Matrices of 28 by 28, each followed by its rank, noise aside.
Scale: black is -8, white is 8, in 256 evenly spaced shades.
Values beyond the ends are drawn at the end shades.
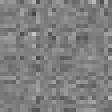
four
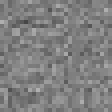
six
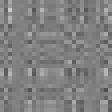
two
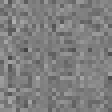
six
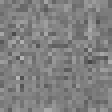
six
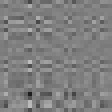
two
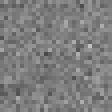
eight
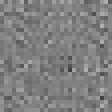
four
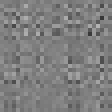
three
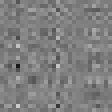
three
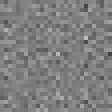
six
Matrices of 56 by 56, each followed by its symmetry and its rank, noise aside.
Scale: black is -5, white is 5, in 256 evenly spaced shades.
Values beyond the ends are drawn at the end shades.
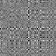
antisymmetric, rank two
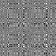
no symmetry, rank two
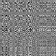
no symmetry, rank four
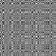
symmetric, rank two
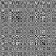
symmetric, rank three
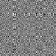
no symmetry, rank three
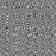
antisymmetric, rank four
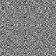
antisymmetric, rank four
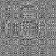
antisymmetric, rank four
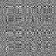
no symmetry, rank three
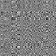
antisymmetric, rank four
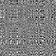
antisymmetric, rank four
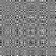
antisymmetric, rank two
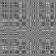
symmetric, rank two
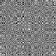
symmetric, rank four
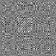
symmetric, rank four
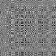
no symmetry, rank three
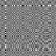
no symmetry, rank two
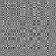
no symmetry, rank two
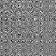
antisymmetric, rank four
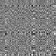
no symmetry, rank two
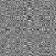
no symmetry, rank four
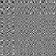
symmetric, rank three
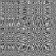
antisymmetric, rank four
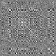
symmetric, rank three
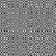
no symmetry, rank two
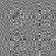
symmetric, rank four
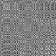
symmetric, rank two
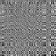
no symmetry, rank two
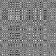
no symmetry, rank two
